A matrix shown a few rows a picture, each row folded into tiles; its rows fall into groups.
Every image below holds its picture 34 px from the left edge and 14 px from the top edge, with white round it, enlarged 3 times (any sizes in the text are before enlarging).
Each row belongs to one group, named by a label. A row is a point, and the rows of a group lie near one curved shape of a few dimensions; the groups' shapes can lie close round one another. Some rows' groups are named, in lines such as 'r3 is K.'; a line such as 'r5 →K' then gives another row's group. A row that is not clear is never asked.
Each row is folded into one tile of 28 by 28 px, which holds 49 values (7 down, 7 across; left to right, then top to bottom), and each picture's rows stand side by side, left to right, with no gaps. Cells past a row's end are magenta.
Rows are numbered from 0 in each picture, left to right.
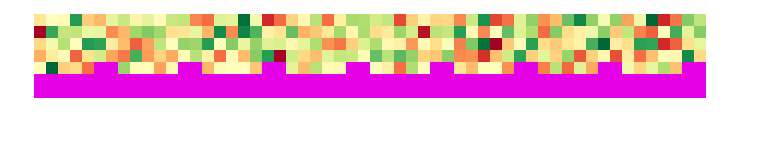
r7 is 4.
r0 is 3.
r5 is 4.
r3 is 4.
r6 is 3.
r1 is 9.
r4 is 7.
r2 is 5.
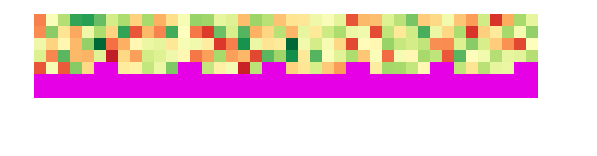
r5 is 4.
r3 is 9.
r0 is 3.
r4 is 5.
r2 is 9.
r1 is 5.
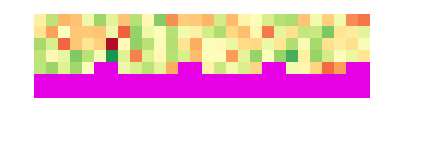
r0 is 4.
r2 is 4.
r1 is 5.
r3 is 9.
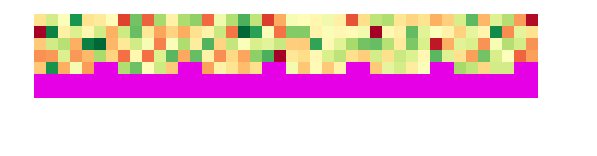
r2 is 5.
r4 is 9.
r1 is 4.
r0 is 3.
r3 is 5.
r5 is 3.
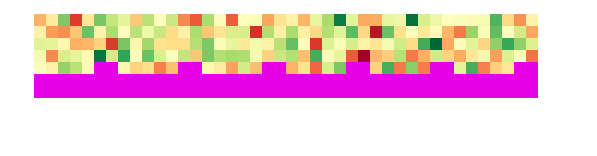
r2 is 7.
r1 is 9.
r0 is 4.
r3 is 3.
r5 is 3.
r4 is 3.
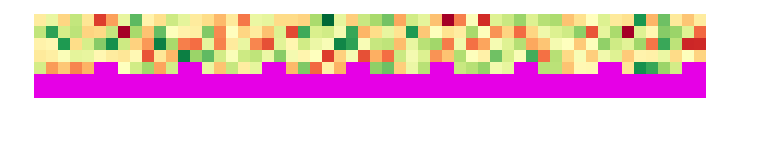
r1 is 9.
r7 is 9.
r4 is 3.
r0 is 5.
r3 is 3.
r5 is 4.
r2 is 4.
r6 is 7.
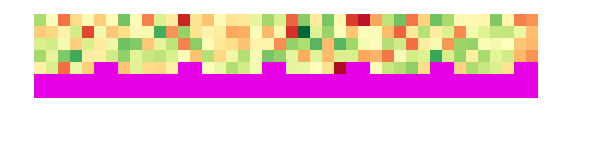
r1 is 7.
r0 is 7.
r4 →4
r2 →4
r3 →5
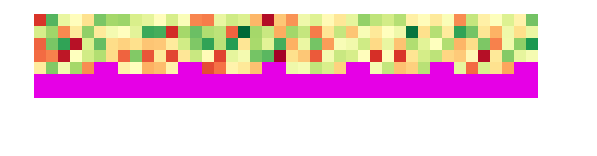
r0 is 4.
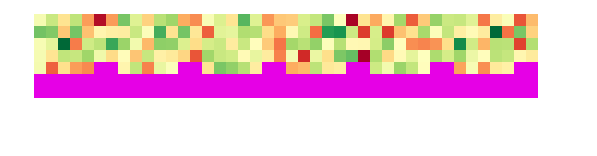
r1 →3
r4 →4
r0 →5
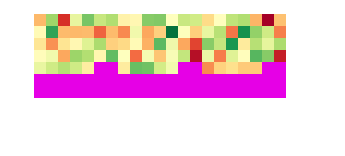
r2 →5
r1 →5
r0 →4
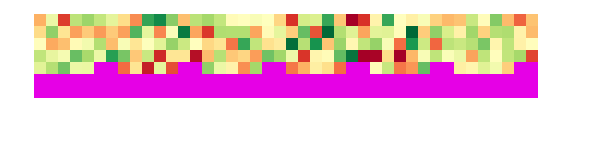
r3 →5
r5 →5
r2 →9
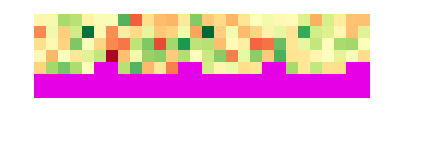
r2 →4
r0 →5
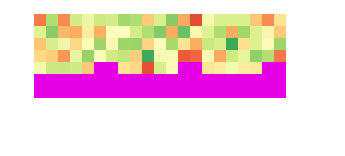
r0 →4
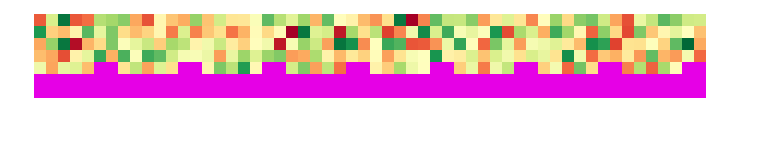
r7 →3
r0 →4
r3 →3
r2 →4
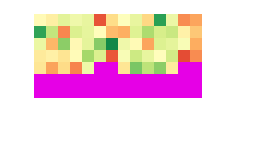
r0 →5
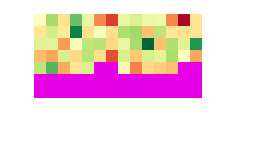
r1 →5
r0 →3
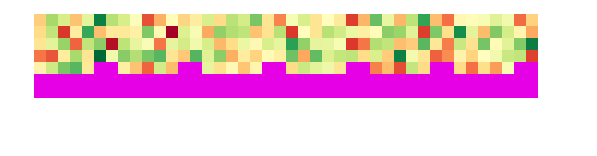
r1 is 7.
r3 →9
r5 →5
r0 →4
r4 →3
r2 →9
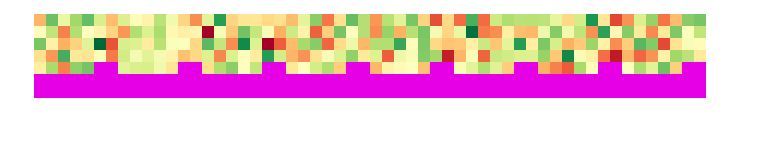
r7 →4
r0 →3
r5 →4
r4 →5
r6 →3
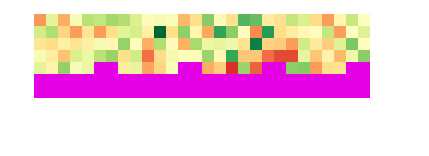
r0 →4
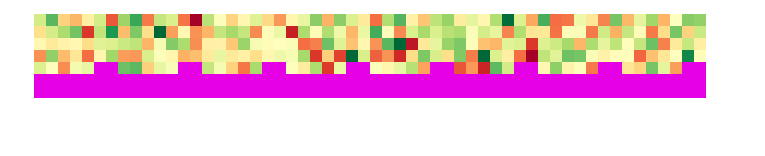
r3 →9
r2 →9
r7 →4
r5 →3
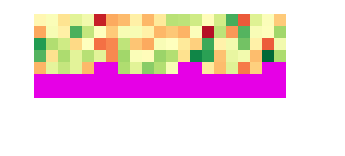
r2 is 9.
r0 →9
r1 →4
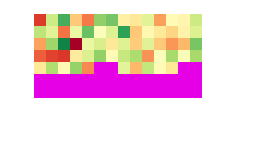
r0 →4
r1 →4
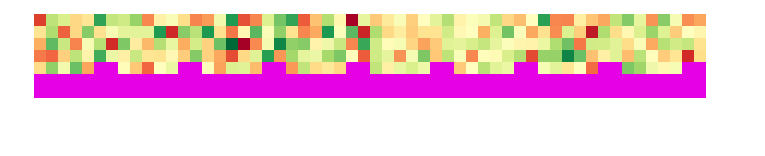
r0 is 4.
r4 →4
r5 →5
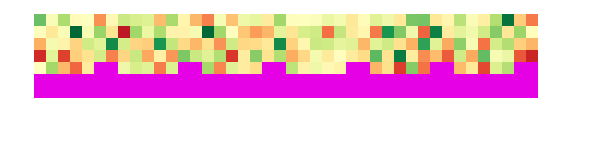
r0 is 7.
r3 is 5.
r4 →3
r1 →9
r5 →3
